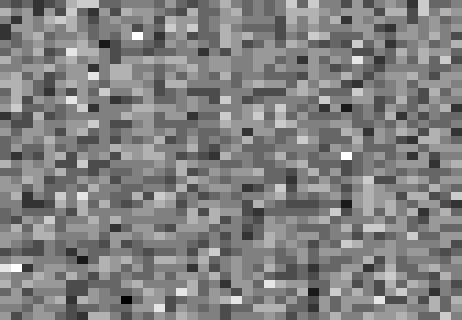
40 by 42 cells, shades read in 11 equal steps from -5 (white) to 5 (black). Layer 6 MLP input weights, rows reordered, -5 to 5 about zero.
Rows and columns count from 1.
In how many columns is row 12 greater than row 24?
19
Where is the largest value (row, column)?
38, 12
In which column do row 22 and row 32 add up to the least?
20
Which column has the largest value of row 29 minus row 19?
11
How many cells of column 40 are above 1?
6
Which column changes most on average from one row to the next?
32
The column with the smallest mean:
8
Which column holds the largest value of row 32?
7
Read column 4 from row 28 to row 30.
0 -2 -2
